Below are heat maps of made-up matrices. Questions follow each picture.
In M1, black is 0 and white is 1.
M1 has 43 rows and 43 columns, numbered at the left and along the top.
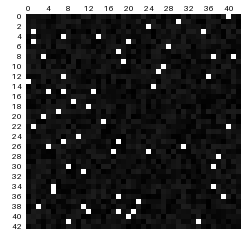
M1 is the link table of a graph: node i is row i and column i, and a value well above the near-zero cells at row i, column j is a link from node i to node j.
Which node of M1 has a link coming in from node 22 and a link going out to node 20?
node 40
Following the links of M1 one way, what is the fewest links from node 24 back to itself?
3
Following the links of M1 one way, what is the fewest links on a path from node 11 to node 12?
5
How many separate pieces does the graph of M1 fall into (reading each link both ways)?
7
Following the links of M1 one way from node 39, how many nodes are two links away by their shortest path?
3
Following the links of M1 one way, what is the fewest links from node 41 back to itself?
2
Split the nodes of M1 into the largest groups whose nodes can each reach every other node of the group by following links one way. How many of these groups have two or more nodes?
4
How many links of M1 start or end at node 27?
3
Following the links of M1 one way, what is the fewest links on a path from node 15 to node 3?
5
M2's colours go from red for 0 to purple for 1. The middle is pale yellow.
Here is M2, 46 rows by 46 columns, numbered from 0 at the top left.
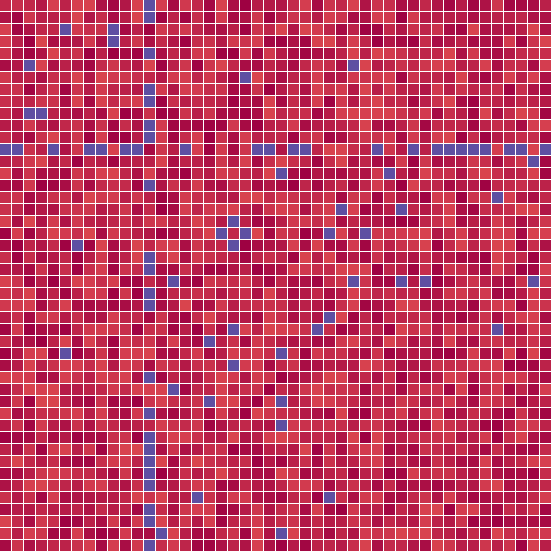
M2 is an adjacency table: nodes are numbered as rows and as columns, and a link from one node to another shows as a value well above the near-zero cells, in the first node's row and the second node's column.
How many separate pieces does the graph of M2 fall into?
3
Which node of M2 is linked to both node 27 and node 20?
node 19
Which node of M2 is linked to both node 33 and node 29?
node 23
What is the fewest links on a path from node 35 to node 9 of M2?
5
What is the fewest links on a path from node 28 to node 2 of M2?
6
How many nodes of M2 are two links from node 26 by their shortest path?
2
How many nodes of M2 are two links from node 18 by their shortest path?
3
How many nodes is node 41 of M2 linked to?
2
